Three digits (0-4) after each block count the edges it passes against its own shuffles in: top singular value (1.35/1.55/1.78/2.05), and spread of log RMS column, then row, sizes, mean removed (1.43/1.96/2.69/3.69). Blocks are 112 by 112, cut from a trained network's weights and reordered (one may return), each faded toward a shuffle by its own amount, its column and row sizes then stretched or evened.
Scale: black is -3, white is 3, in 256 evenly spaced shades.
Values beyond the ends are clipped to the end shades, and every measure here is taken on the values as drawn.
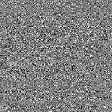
3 1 3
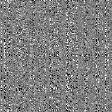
2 4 2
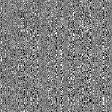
4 4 1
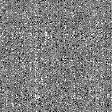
1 2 2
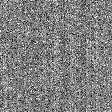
1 0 0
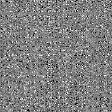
1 2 3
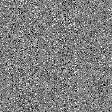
0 2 0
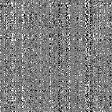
4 4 3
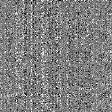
3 3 2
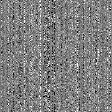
3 4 0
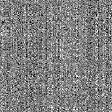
4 2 2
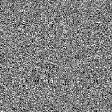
3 2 1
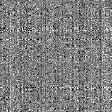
4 2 3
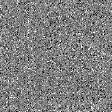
1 2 1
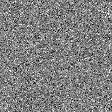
1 1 0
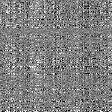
4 1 4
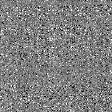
0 0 3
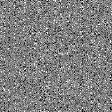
0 3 0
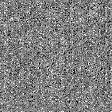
2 0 2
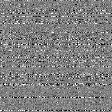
3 1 4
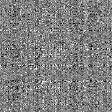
3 1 3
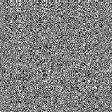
4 3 2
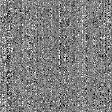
2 3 1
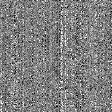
3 3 1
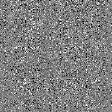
0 3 2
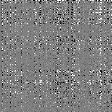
2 4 4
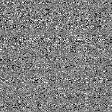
1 1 3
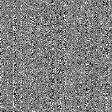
0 3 1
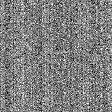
3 0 1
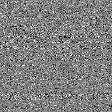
0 0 3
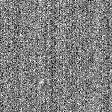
3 0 0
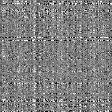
4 1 4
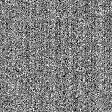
3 0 0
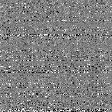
0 1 4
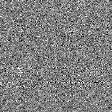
3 0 3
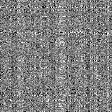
4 0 3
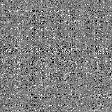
1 2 3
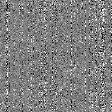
0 4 1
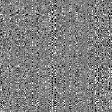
3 4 2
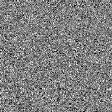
2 1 2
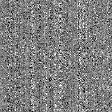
2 3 1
